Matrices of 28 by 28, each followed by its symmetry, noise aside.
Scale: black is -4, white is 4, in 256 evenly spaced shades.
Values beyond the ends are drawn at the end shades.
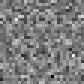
mirrored left to right.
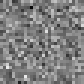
antisymmetric.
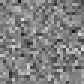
no symmetry.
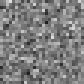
antisymmetric.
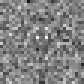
mirrored left to right.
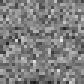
mirrored left to right.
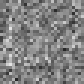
no symmetry.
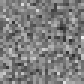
no symmetry.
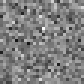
antisymmetric.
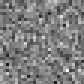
no symmetry.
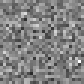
no symmetry.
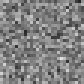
no symmetry.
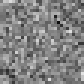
symmetric across the other diagonal.
